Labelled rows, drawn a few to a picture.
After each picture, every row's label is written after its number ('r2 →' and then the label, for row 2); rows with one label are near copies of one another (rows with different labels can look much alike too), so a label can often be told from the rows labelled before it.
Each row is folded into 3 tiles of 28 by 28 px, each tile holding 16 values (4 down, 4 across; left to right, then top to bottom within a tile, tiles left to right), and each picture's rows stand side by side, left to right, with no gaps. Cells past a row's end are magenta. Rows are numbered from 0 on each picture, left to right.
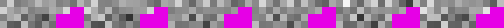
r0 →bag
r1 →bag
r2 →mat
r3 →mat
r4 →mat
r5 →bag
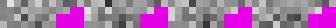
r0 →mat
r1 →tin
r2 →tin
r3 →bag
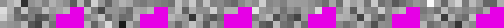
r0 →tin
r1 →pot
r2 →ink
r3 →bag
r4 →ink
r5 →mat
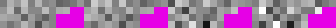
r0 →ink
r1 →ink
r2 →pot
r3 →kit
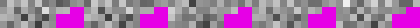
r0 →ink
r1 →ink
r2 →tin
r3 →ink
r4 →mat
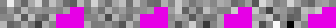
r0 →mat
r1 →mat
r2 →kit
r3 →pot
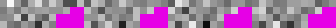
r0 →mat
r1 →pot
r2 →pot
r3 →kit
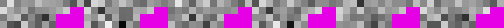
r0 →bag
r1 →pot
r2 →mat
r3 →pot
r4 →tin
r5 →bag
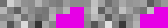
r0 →pot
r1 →kit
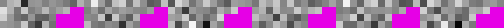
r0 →tin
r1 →mat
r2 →pot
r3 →ink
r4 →mat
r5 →pot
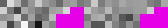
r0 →pot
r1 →bag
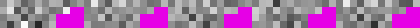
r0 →kit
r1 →mat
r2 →ink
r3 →tin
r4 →mat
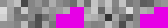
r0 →tin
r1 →ink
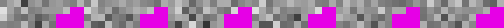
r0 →tin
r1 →bag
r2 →kit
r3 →bag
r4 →ink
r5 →mat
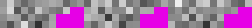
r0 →kit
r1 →ink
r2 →mat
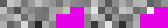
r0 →pot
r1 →kit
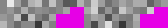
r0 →mat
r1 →kit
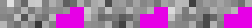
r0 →mat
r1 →tin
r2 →tin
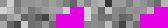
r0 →bag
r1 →tin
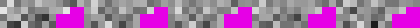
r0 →bag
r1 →kit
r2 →kit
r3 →bag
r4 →pot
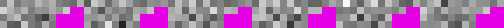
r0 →bag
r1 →pot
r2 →ink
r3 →ink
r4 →mat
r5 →tin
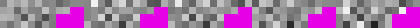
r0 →ink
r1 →mat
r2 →mat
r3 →pot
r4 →kit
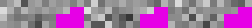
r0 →tin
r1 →bag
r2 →mat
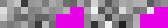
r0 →tin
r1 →kit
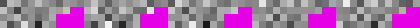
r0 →pot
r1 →kit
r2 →pot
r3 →mat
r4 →mat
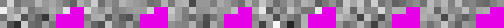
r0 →bag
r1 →bag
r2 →tin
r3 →kit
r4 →ink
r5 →ink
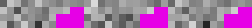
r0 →pot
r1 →bag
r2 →pot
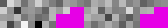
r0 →pot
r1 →ink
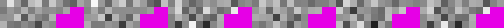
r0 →mat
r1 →mat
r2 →kit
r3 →ink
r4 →pot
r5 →kit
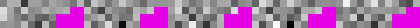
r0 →tin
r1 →pot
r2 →kit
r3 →pot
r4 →mat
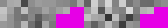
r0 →tin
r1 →ink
